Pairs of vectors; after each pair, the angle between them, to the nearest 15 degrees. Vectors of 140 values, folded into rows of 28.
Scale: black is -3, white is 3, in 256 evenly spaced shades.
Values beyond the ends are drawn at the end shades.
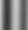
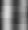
165 degrees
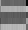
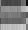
30 degrees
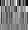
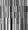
105 degrees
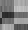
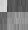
105 degrees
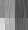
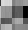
75 degrees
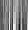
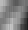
90 degrees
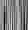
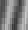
90 degrees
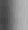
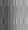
15 degrees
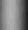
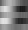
60 degrees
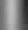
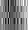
135 degrees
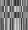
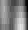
75 degrees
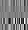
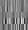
135 degrees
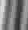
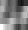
60 degrees
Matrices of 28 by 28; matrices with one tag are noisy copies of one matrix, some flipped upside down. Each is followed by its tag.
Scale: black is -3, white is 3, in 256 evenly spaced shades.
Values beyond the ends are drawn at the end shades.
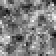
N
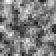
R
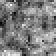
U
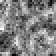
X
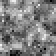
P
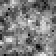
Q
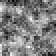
P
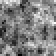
U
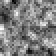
X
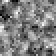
X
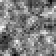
X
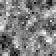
X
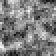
P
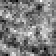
Q
